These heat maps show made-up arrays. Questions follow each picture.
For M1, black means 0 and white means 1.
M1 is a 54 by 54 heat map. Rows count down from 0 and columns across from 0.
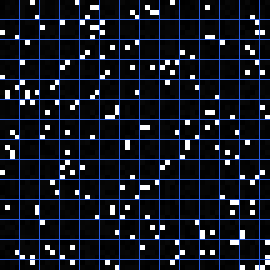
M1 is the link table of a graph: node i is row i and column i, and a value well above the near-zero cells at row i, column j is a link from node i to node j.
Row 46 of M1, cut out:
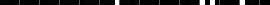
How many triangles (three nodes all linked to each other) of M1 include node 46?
0
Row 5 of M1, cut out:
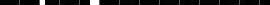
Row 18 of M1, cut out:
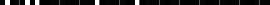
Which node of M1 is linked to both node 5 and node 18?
node 19
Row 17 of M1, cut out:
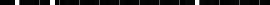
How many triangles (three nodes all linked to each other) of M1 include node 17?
0
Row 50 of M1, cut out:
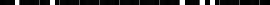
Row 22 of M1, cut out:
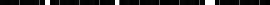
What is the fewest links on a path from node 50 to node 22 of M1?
2
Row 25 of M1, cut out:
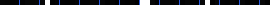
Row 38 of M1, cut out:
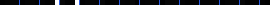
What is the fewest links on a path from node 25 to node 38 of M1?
7
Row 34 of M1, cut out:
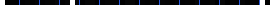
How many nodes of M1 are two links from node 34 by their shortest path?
5
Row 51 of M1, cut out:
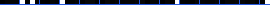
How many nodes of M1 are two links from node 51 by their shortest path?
9
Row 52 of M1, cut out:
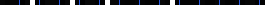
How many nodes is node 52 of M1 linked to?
5
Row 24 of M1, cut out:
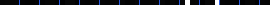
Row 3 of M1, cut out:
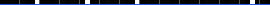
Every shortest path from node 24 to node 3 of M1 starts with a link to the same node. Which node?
node 43
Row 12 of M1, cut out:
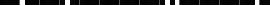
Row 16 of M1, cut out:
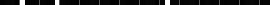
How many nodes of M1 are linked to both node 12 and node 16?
2
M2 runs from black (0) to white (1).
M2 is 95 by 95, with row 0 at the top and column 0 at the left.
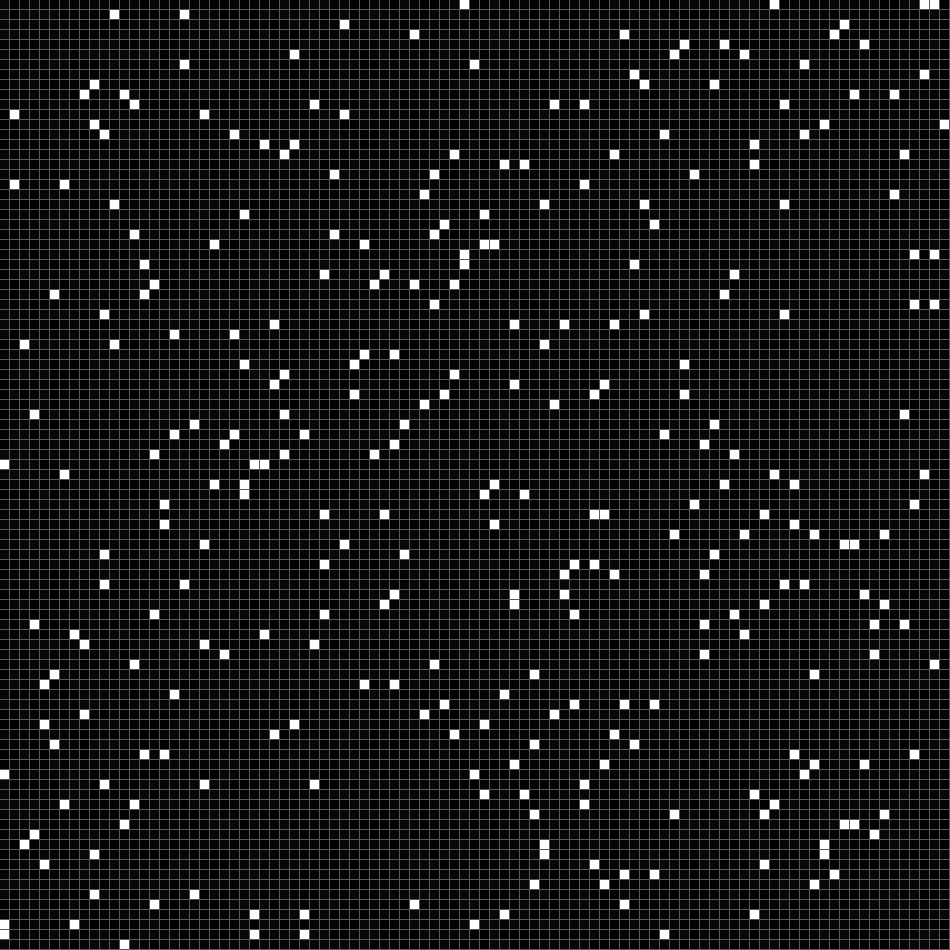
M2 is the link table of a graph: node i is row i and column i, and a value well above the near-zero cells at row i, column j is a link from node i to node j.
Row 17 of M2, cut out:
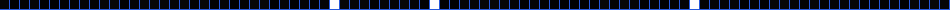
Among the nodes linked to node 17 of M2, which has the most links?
node 43
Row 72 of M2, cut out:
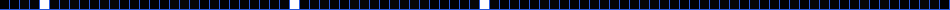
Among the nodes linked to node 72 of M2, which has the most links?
node 48
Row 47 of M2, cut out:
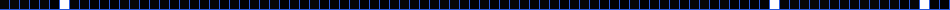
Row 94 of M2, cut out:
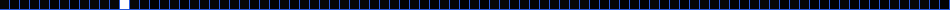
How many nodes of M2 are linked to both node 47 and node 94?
0
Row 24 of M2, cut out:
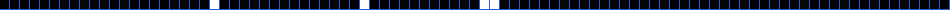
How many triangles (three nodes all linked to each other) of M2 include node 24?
2
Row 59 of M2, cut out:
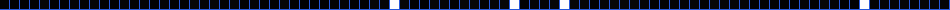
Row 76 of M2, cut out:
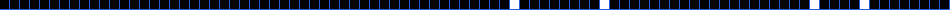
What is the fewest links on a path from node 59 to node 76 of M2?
2
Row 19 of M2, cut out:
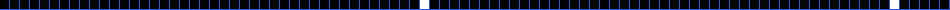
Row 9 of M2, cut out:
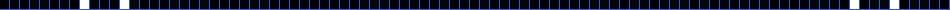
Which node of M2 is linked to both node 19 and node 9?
node 89
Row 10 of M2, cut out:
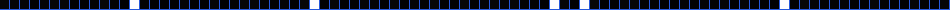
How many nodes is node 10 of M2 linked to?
5
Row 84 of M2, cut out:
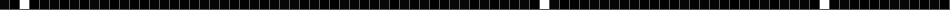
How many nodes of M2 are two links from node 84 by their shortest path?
4
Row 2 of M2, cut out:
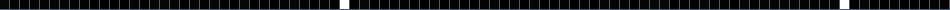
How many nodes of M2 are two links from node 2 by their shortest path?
3
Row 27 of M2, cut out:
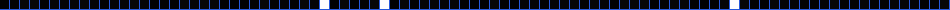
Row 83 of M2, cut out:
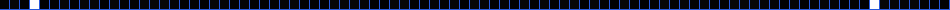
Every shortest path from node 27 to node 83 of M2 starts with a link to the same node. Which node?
node 73
